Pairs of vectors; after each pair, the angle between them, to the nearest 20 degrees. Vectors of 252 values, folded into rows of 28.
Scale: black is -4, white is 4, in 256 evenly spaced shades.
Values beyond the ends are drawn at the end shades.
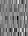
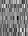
40 degrees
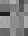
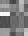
160 degrees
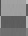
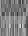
120 degrees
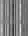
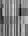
140 degrees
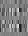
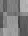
80 degrees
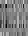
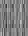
60 degrees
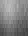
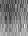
140 degrees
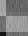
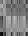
40 degrees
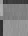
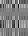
80 degrees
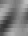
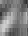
160 degrees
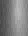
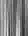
120 degrees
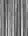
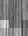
120 degrees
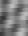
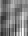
40 degrees
